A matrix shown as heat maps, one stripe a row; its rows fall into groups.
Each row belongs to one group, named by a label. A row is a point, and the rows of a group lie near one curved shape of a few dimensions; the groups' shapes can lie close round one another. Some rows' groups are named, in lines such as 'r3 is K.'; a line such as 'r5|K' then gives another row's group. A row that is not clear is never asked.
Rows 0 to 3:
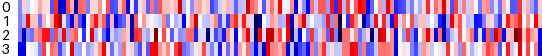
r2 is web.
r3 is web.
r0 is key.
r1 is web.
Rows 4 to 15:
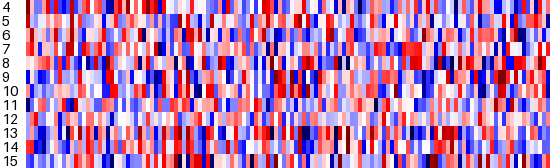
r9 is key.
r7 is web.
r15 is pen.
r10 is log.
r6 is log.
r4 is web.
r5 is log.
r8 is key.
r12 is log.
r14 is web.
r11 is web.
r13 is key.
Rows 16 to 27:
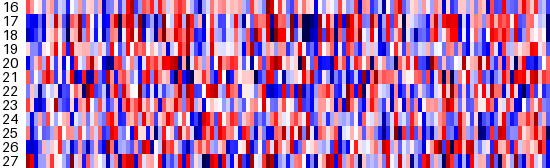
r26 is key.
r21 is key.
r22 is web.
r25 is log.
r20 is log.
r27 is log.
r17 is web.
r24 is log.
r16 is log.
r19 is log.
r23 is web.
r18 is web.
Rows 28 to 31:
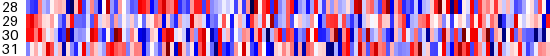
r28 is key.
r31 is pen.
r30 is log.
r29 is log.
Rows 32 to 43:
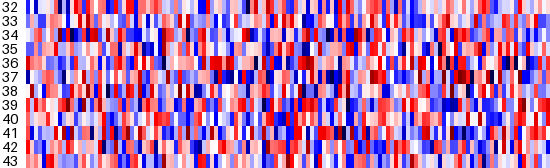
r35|web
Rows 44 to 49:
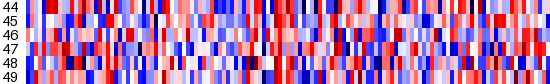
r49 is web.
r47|web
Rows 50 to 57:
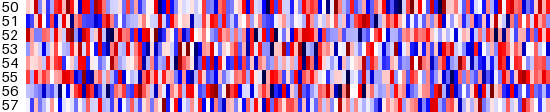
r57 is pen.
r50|web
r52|web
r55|web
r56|web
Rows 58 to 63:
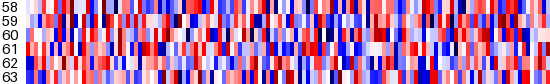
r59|key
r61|web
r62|web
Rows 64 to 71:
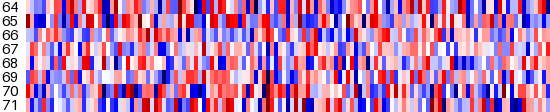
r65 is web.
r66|key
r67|web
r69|web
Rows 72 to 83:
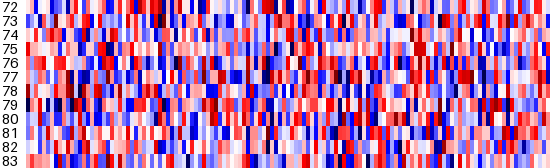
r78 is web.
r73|web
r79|web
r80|web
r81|key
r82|web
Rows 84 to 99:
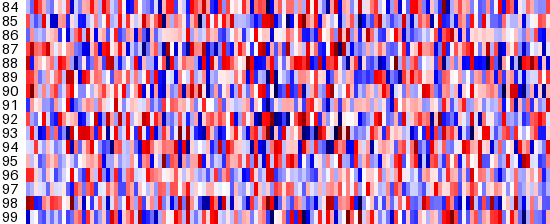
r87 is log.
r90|log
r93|key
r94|log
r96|log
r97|key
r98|log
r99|web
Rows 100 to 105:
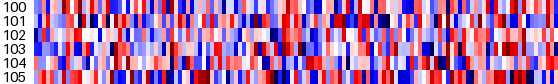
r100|web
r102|web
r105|log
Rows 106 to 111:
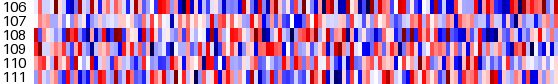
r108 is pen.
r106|key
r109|log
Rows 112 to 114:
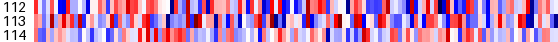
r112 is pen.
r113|log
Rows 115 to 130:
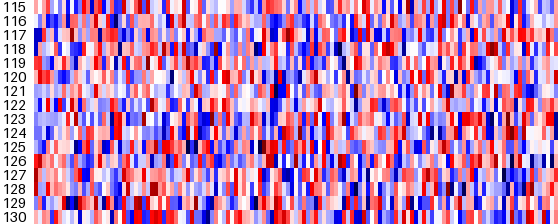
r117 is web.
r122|web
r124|key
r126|log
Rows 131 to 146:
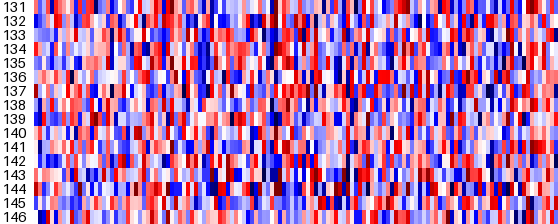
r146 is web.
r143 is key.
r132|key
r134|log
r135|log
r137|log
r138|web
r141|web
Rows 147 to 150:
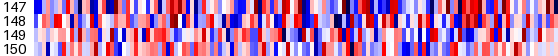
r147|key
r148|pen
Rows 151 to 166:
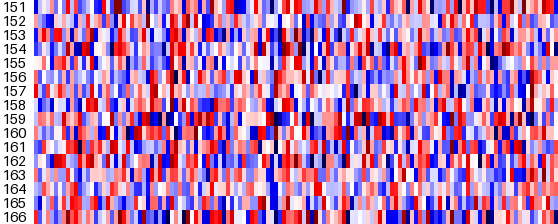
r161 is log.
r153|pen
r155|pen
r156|pen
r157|web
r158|log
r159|log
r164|web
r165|web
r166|log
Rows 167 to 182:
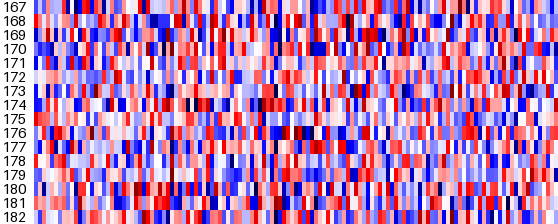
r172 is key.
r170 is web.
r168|log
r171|web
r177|web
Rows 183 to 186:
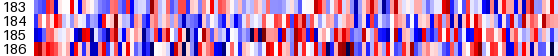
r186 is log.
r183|web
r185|key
